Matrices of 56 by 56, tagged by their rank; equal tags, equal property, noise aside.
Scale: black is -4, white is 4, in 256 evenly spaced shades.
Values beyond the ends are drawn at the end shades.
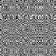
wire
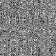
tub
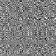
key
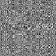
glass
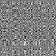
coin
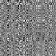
coin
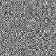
tub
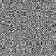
tub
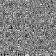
glass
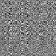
coin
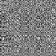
wire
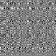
coin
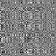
wire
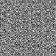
glass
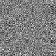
glass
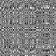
coin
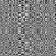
coin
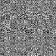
glass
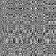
coin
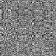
glass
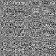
tub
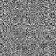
glass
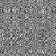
coin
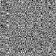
tub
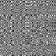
coin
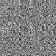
key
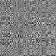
key
